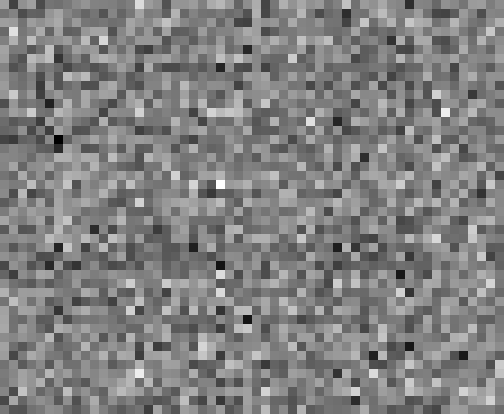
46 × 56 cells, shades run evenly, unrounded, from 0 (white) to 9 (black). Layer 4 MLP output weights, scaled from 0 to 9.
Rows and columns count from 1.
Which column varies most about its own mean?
25
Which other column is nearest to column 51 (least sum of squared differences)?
47
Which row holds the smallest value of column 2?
4
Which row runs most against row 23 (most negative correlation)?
8
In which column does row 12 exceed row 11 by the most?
49
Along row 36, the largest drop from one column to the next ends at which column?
29
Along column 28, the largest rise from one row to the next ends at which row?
36
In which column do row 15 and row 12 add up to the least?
23
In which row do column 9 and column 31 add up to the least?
20
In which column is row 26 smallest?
53
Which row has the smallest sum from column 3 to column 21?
42
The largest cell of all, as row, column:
16, 7
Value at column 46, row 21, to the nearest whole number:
5
